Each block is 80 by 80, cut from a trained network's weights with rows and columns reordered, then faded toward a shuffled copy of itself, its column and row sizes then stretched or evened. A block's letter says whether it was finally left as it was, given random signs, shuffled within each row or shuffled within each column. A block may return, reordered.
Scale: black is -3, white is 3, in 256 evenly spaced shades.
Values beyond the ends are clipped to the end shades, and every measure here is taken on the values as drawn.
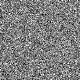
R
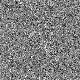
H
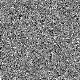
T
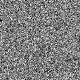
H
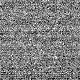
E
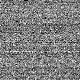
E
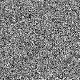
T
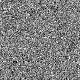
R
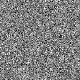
E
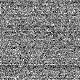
E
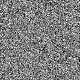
H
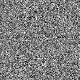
T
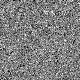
R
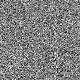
T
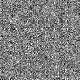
E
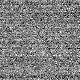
E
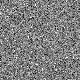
H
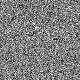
R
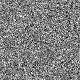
R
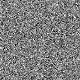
T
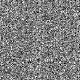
E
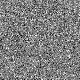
R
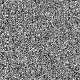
H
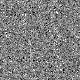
T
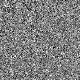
T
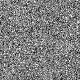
H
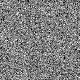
H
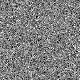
H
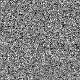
T
